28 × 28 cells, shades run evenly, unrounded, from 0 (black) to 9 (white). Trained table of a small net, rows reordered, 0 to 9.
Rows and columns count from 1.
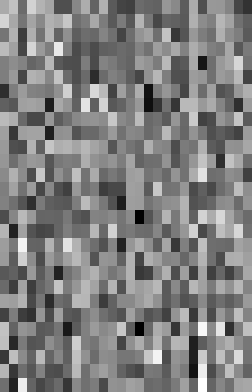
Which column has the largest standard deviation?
23
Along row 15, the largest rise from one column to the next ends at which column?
15
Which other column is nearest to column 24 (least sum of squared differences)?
12
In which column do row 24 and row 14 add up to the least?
8
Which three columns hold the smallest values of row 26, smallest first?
22, 1, 19
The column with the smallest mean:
14
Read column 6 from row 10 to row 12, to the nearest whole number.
1 7 3
